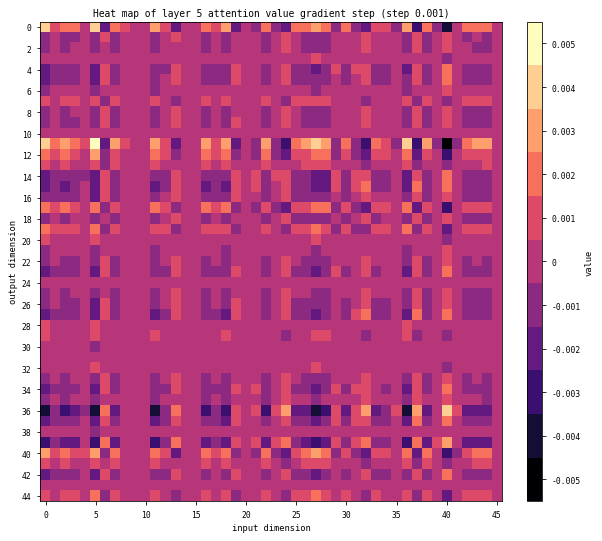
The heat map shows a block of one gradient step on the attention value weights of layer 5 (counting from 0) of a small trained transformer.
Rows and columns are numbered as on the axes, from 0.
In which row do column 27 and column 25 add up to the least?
36
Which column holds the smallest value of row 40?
40
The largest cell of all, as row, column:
11, 5
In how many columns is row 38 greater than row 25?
14
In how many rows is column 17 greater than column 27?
22
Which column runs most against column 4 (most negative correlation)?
41
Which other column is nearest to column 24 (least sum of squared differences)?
32
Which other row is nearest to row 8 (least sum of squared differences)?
33
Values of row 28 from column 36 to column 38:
0.001 0 0
